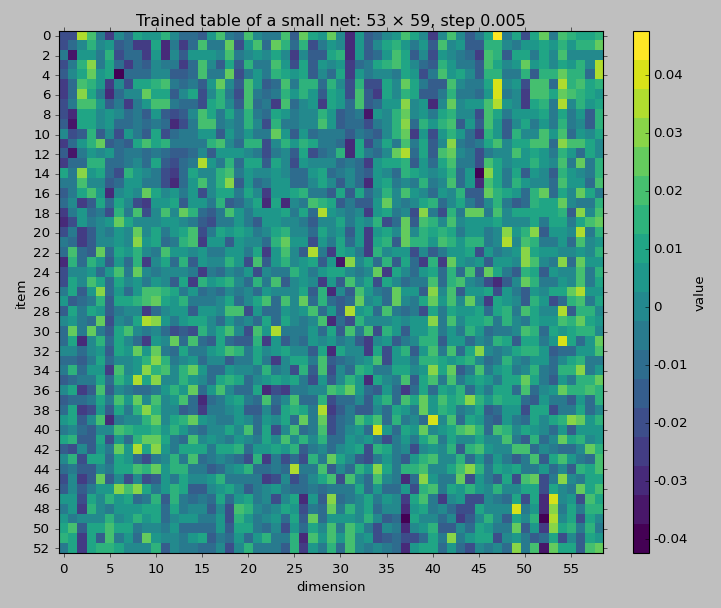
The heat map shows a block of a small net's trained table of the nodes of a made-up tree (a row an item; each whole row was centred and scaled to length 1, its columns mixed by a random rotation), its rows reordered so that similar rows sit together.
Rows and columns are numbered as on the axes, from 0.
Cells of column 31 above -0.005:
22
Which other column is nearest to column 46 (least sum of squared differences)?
20
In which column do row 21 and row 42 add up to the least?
33
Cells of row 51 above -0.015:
47
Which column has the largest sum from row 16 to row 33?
56
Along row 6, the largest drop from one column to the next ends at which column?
48
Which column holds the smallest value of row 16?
5
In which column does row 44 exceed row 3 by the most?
25
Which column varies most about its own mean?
37
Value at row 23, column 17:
0
